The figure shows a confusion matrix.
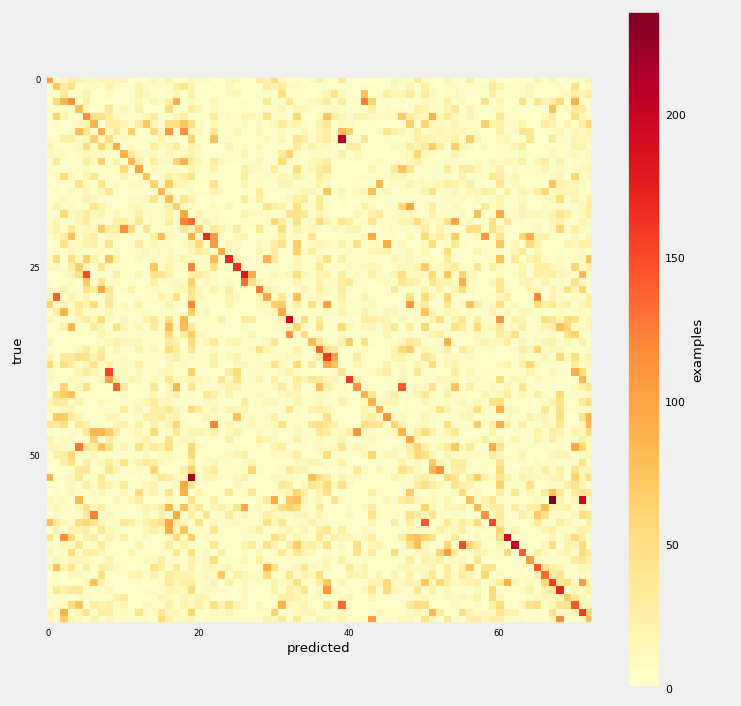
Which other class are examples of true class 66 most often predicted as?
23
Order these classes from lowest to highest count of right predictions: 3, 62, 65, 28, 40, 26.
3, 28, 65, 40, 26, 62
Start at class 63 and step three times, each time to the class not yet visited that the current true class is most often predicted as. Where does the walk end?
18
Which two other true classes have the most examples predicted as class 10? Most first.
20, 12
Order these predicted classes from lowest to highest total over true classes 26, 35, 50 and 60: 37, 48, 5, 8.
8, 48, 37, 5
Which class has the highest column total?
19
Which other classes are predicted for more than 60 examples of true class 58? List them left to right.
6, 17, 65
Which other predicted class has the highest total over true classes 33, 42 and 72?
68
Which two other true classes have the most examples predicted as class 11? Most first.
7, 20
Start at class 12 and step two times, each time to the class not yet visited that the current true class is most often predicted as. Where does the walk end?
41
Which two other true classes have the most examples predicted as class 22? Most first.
46, 21
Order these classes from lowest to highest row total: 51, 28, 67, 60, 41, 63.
51, 60, 28, 63, 41, 67
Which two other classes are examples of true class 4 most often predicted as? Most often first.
67, 16
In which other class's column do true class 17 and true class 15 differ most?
48
